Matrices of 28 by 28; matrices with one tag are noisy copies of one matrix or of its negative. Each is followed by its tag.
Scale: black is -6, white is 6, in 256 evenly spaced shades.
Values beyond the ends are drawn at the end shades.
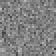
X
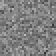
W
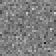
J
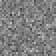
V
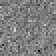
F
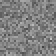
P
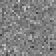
P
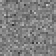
F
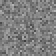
J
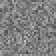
J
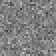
J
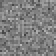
W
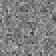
F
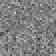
J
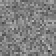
V
